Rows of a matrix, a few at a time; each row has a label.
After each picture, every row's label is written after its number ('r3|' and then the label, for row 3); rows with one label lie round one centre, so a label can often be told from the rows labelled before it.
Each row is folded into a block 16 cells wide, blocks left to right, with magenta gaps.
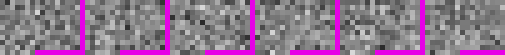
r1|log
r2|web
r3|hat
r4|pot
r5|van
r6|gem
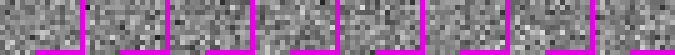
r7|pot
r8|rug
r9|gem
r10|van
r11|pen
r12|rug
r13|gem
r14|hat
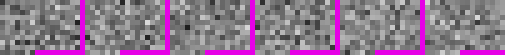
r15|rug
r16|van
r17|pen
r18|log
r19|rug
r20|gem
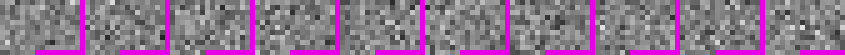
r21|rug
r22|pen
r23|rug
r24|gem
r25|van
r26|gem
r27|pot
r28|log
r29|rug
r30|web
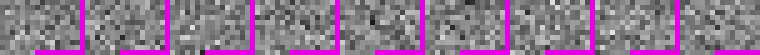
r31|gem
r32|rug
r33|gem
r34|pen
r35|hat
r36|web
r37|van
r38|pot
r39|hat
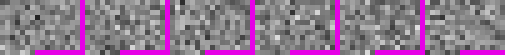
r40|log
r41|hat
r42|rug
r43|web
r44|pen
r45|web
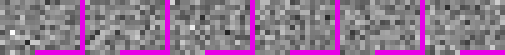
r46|web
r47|pot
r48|web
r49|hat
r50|rug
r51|rug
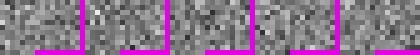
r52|pot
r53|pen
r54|hat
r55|pen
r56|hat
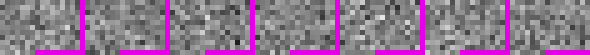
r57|hat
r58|rug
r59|van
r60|rug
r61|gem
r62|gem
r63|hat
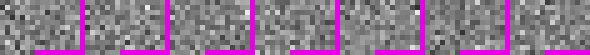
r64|pot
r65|hat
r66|van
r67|gem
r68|van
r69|rug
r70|hat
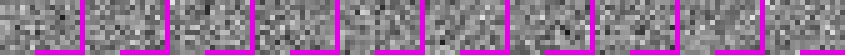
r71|pen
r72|gem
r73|gem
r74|pot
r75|pen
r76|log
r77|web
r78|gem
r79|gem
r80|pot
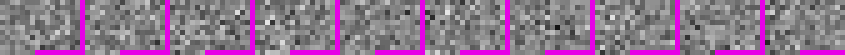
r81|gem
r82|log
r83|gem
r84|van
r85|log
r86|van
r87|van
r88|pot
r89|pen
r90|pot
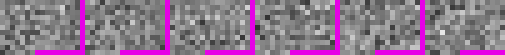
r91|web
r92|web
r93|rug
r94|web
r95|van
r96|pot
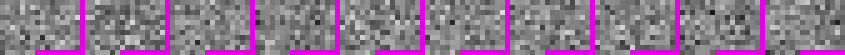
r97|pen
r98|gem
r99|rug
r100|van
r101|gem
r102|van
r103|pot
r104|gem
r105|rug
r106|rug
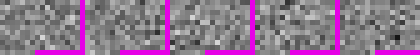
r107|van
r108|hat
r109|log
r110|log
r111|hat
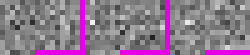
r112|hat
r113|web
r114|rug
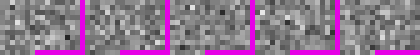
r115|gem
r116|pot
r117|pen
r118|rug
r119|web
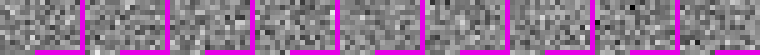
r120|van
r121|log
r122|hat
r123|van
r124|web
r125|pot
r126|van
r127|van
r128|log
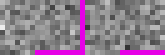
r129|rug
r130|log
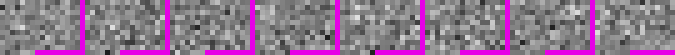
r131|gem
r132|rug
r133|log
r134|rug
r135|pen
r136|hat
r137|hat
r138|pen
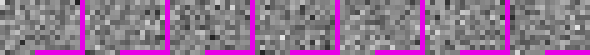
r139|pot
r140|rug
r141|log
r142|gem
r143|van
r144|pot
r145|hat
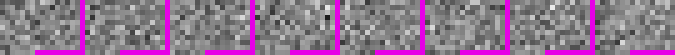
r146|rug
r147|van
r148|van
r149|hat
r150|log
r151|rug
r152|hat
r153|pot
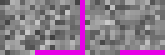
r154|pot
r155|rug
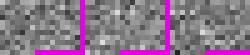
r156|hat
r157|van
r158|pen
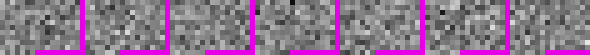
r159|van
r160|log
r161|log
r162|van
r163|pot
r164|hat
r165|pen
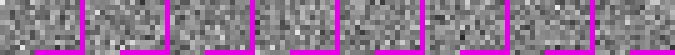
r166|pot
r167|gem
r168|web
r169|van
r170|pen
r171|web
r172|pen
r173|log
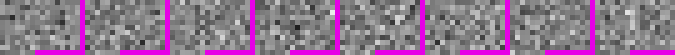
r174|pot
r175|van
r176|gem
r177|gem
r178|log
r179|hat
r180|gem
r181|pot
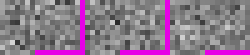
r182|log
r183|hat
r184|gem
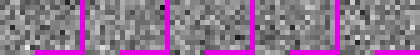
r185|van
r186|rug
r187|rug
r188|log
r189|rug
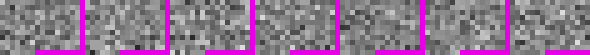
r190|pot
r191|pot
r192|van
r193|gem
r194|hat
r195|gem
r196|hat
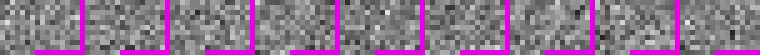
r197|pen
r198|gem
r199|pen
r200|pot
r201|log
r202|van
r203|log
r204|pot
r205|rug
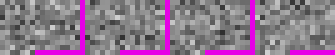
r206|hat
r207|van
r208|rug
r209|van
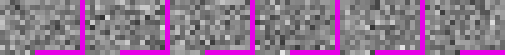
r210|rug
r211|web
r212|log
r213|log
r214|rug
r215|pen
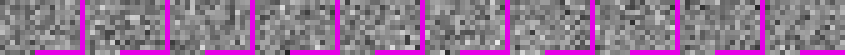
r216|rug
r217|van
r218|pen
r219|rug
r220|log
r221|pen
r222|web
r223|web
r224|web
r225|hat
